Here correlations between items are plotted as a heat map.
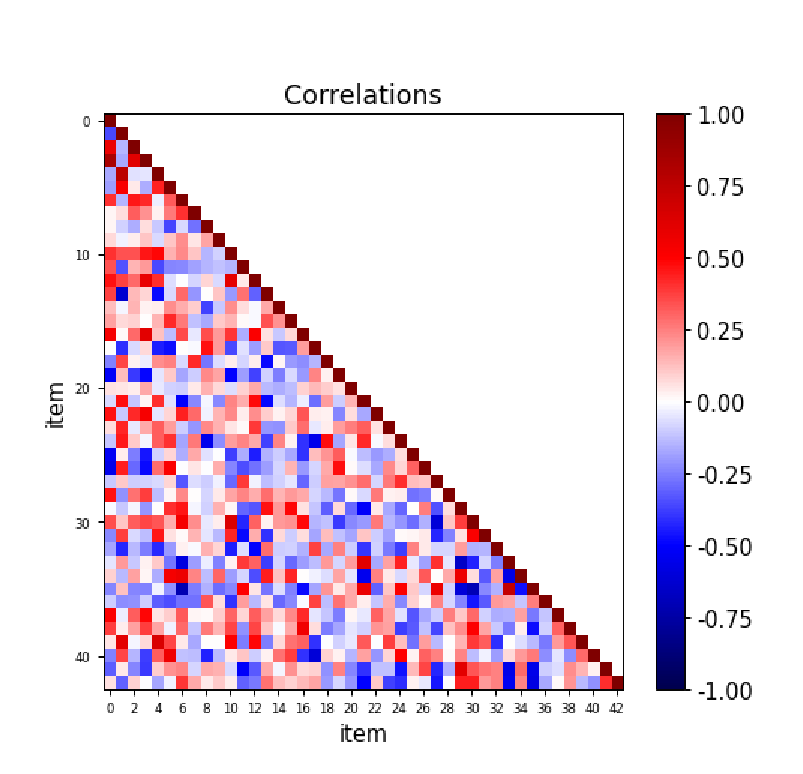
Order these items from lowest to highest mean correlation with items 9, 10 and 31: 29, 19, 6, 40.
19, 40, 29, 6
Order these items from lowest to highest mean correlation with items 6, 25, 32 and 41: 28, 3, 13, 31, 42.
3, 28, 31, 13, 42
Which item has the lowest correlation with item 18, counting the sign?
13
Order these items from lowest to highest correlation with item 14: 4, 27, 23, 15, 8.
8, 23, 27, 4, 15
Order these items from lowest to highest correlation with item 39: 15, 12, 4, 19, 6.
19, 6, 15, 12, 4
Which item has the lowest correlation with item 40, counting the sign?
17
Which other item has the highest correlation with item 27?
35
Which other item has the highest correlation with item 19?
26
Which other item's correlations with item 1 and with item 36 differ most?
4
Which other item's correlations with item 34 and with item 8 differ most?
5
